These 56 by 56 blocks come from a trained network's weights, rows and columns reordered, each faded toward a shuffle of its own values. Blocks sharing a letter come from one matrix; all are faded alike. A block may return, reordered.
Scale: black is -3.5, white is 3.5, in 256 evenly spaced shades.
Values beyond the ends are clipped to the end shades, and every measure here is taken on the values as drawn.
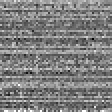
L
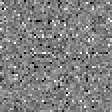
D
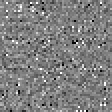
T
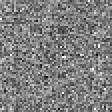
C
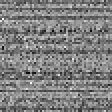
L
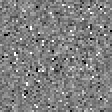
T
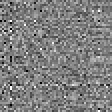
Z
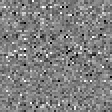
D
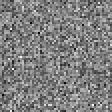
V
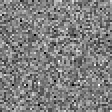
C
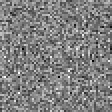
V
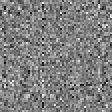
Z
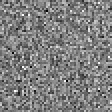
V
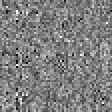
Z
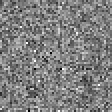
C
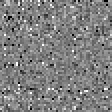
D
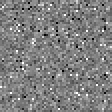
T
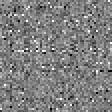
T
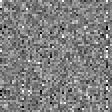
Z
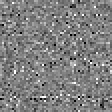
D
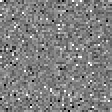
T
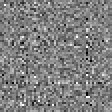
Z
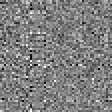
Z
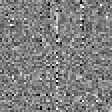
Z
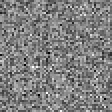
V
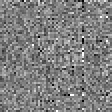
Z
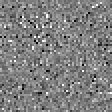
D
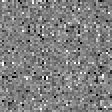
D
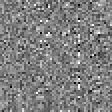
Z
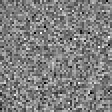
C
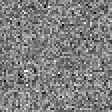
C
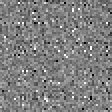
D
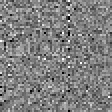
Z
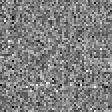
V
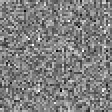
V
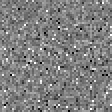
T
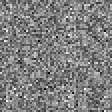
V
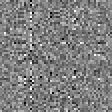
Z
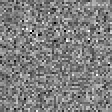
C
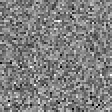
C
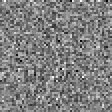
C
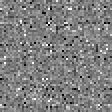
D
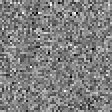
C
